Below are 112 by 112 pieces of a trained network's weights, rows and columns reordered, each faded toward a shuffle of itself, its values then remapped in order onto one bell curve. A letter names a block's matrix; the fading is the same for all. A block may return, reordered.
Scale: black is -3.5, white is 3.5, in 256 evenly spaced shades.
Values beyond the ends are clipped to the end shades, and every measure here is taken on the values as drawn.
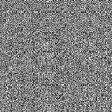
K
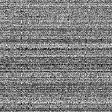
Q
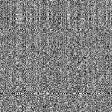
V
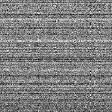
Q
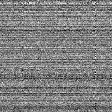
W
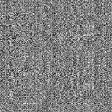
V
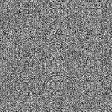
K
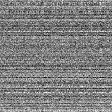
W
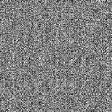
K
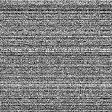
W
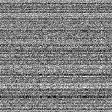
W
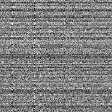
Q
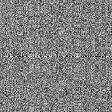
K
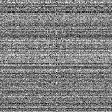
W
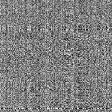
V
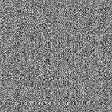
K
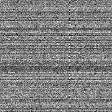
Q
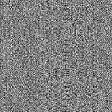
K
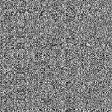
V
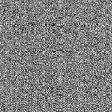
V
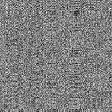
K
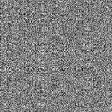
K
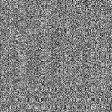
K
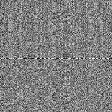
K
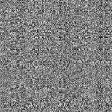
V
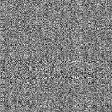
V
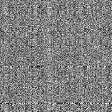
V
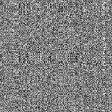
K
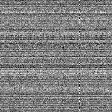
W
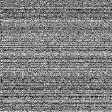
Q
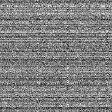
Q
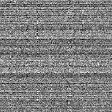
Q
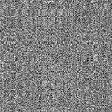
K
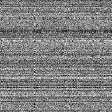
Q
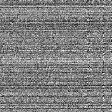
Q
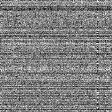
Q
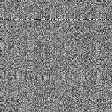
K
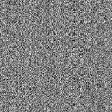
K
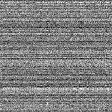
W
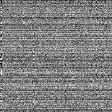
Q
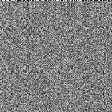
K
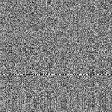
K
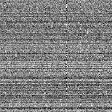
Q
